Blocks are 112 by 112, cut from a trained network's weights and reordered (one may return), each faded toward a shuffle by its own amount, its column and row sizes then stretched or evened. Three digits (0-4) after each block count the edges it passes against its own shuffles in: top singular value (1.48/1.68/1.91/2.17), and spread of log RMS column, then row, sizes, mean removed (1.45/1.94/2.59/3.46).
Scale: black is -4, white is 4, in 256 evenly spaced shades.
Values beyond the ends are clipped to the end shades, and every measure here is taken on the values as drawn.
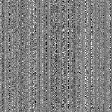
4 4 0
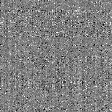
1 0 2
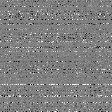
2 1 4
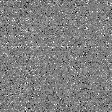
0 1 1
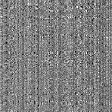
4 2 2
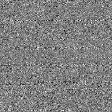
1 0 3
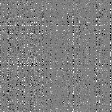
2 4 2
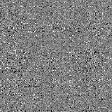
1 2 3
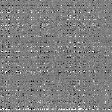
3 3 4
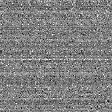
3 1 1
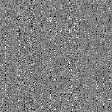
0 4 1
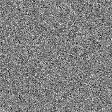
0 1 0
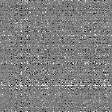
3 3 3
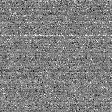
2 0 1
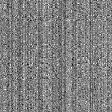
4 0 2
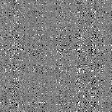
0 4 3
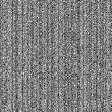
4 0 0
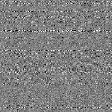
4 1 4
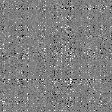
1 3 3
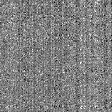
3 1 2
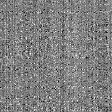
3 0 3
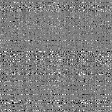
2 1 4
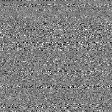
2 0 4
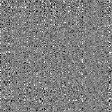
2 4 3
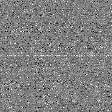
0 0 2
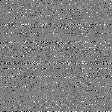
0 0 4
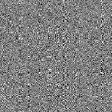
4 3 2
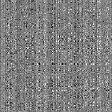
4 3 3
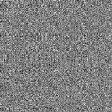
3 2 2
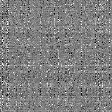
2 3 0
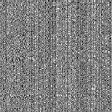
4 1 2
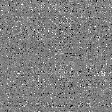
0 2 2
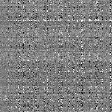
3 4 1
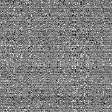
4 3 0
